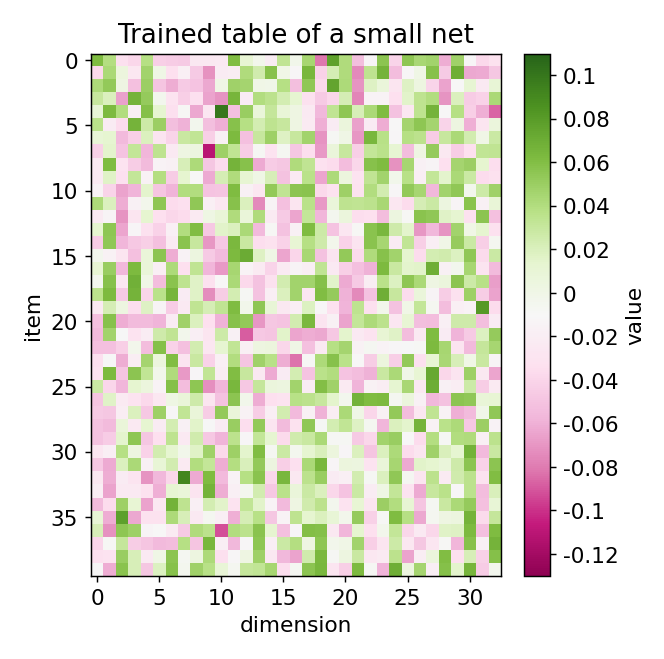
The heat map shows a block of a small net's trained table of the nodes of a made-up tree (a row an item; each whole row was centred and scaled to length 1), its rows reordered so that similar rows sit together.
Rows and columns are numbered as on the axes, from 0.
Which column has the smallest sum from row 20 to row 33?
0
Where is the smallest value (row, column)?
7, 9
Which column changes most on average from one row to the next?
3
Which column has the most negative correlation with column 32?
1
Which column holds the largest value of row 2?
19
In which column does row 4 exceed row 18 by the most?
10
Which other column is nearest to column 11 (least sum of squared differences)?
8
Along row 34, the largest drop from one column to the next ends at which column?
31
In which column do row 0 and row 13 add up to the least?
28
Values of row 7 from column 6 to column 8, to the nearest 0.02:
-0.02 0 0
